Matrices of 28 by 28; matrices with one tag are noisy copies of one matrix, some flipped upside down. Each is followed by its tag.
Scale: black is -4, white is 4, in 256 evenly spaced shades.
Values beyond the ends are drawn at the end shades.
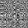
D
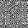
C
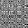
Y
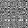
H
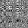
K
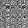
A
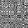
Y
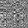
D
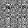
A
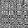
Y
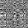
D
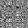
K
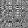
K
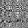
K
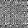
C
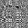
K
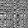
D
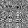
K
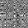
D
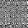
C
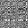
H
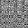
Y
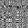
K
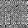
C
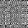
C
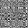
H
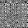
C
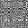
H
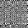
C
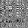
K
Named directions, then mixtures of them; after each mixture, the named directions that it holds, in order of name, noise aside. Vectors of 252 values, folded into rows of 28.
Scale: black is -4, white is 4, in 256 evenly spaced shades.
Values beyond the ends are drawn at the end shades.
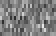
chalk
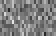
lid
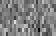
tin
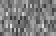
chalk.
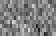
lid, tin.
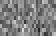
lid, tin.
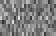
chalk, lid.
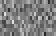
lid.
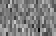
tin.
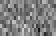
lid, tin.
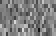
tin.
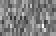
chalk.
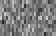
chalk, lid.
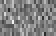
lid.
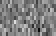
tin.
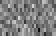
lid, tin.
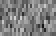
chalk.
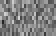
chalk, lid.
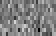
tin.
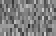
lid, tin.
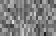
lid, tin.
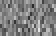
tin.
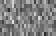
lid.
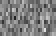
chalk, tin.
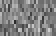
lid, tin.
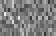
lid.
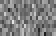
lid, tin.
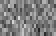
lid, tin.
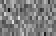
lid.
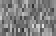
chalk, tin.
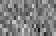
lid, tin.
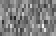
chalk.
